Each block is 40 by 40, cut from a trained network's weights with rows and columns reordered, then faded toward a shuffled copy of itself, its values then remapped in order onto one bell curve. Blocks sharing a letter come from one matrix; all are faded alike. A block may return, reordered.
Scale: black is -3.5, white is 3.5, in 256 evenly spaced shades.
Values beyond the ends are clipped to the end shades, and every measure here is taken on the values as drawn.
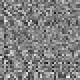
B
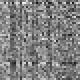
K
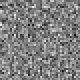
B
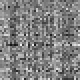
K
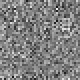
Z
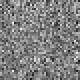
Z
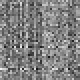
K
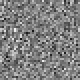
Z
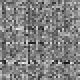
K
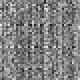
K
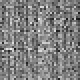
K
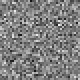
B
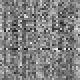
K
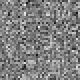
Z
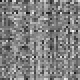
K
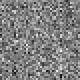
Z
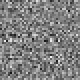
B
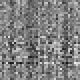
K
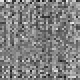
K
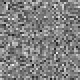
Z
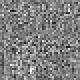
B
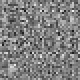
B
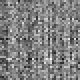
K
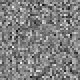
B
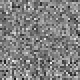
B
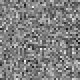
Z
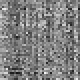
K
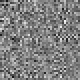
B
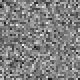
Z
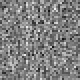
B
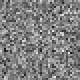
Z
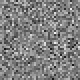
Z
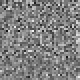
B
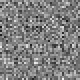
B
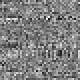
B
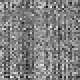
K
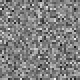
Z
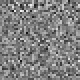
B
